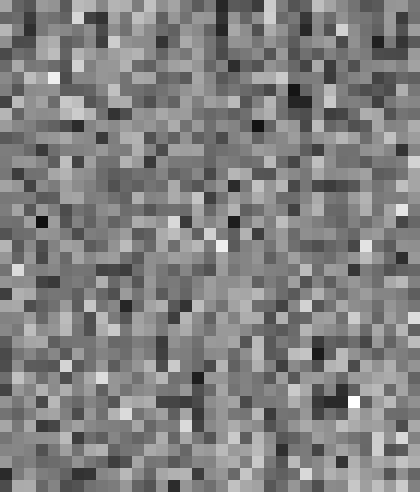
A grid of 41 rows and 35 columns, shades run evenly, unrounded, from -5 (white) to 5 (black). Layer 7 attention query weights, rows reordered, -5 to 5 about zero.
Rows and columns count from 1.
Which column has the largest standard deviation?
34
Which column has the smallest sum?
35
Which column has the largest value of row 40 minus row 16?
1
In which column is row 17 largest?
18
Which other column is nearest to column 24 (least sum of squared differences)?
5
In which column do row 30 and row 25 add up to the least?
22
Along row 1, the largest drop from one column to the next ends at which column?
23
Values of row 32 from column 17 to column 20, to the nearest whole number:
4 -1 -1 0
